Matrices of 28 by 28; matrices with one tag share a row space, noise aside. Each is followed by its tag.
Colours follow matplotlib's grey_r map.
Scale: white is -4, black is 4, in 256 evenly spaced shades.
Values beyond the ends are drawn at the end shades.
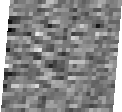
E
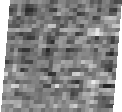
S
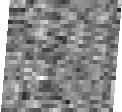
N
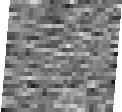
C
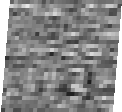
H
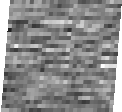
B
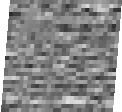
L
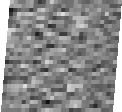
E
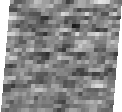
L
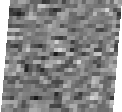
N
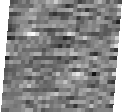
C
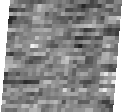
B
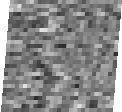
N
